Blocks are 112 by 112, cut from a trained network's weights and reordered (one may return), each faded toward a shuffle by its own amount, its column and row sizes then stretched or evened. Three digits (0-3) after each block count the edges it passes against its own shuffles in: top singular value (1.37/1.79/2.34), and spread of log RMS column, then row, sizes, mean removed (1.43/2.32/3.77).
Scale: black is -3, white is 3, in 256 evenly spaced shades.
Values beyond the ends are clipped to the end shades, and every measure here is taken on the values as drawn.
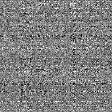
1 2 2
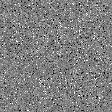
0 1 1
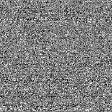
0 1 2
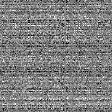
3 2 2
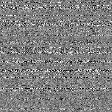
0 1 3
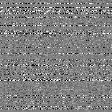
1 1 3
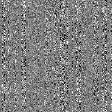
0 3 0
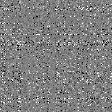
2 2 2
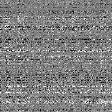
2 2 3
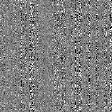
0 3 1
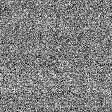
0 0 1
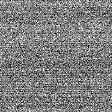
2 2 0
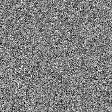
0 1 0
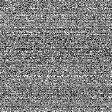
2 1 2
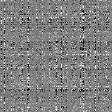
2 3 2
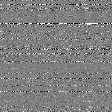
2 0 3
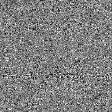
0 1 2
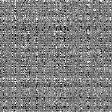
3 3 1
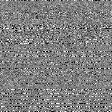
1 0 3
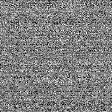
1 1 2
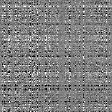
3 3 2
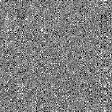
2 2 1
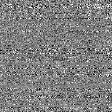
0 1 3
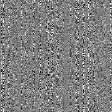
0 3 0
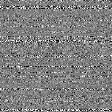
0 1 3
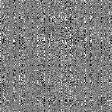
0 3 2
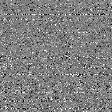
1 0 2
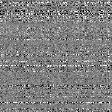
1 2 3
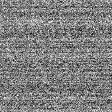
2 1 0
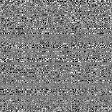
0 2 3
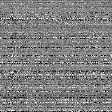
3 1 3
